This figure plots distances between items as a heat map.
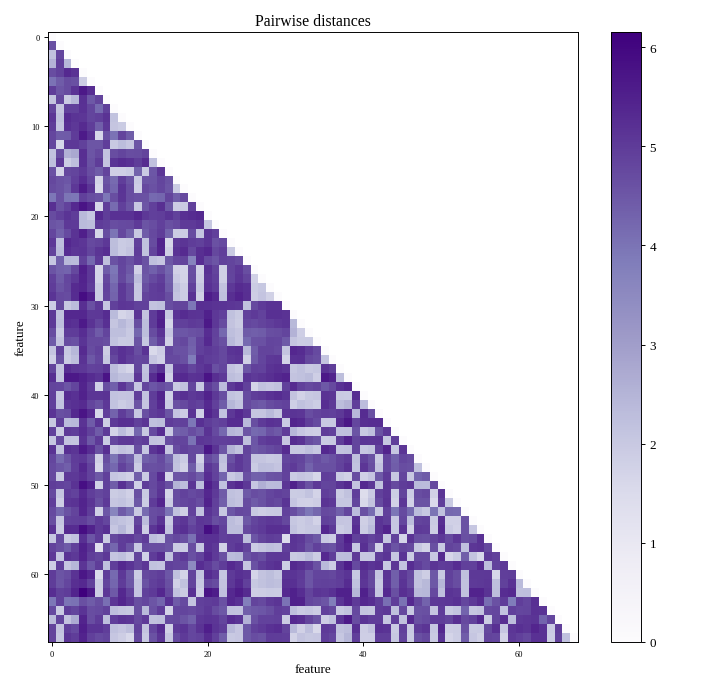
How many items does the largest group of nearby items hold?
27
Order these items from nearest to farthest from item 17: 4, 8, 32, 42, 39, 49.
42, 39, 8, 49, 32, 4
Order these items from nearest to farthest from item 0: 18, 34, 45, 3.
45, 3, 18, 34
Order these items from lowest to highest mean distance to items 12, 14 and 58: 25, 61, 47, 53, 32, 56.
32, 25, 56, 53, 47, 61
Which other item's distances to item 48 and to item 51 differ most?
40
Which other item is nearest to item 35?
13
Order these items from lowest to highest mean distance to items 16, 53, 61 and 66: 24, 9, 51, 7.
51, 9, 24, 7
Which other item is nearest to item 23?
15
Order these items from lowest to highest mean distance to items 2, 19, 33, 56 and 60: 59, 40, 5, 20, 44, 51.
59, 44, 51, 40, 5, 20
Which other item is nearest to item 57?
6
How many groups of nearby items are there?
5
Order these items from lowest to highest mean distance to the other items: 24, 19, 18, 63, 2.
24, 19, 2, 18, 63
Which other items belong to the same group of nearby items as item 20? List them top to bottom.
4, 5, 21
